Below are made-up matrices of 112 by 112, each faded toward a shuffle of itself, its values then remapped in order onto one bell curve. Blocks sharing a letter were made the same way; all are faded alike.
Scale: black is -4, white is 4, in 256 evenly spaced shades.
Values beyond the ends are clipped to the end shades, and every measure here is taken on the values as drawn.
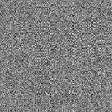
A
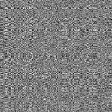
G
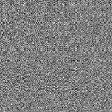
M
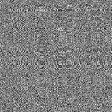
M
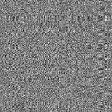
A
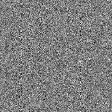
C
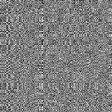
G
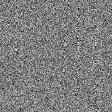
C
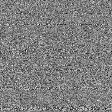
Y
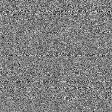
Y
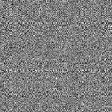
M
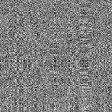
A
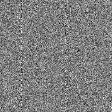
C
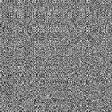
A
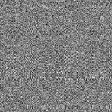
A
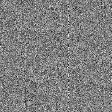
C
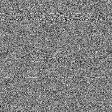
Y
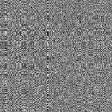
G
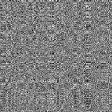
M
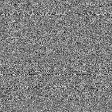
Y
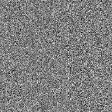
C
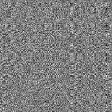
A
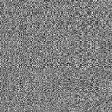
M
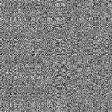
M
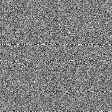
Y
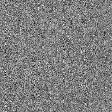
C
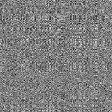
M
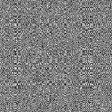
G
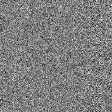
C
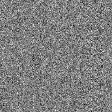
C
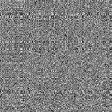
M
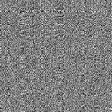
A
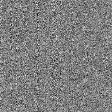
C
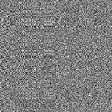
M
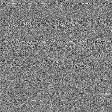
Y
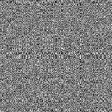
A
